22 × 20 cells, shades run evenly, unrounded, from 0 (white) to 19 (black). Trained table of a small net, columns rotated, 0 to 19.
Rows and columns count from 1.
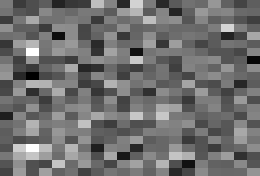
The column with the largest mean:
8
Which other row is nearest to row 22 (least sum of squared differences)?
2
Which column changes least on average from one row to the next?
16
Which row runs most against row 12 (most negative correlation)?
1
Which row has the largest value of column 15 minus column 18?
4
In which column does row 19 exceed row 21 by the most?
11
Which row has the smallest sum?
20
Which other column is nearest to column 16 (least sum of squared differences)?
17
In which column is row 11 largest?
19
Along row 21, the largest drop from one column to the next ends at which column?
5
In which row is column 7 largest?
9
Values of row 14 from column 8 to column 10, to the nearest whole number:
12 10 14
